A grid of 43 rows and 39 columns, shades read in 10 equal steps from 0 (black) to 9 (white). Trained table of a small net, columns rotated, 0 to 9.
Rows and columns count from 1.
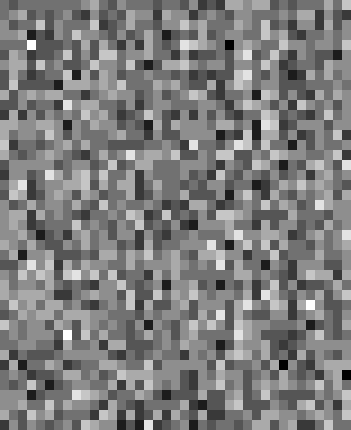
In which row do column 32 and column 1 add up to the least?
37
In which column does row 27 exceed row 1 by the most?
25
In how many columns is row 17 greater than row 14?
18
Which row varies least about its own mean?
1
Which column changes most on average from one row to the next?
30
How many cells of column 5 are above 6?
3
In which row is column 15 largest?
16
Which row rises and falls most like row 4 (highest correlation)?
40
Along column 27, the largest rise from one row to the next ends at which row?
15
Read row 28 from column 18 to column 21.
6 4 6 4
